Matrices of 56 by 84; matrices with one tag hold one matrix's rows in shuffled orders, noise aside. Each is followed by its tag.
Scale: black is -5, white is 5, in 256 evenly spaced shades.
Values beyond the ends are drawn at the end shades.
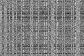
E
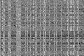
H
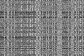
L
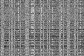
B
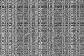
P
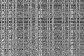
P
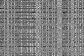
L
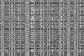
B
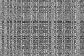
E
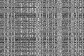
L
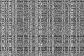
P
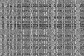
E
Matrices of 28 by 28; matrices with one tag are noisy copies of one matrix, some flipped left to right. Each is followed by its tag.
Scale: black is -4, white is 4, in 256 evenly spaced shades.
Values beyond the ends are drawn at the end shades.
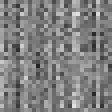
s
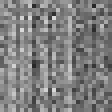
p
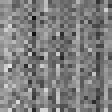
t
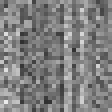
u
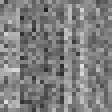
u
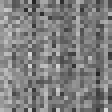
t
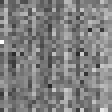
t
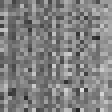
t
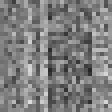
u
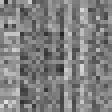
u
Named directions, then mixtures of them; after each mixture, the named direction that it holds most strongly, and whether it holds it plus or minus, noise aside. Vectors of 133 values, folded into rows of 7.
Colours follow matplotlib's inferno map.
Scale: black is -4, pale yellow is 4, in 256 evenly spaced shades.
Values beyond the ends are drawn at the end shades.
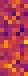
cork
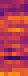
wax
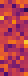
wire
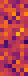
cork, minus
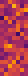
wire, minus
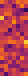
wire, plus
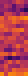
wax, plus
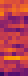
wax, minus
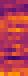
wax, plus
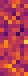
cork, plus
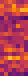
wax, minus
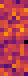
cork, minus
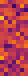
wire, plus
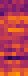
wax, plus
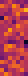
wire, minus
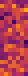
wire, minus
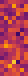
cork, plus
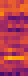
wax, minus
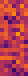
cork, minus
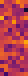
wire, plus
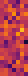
cork, minus
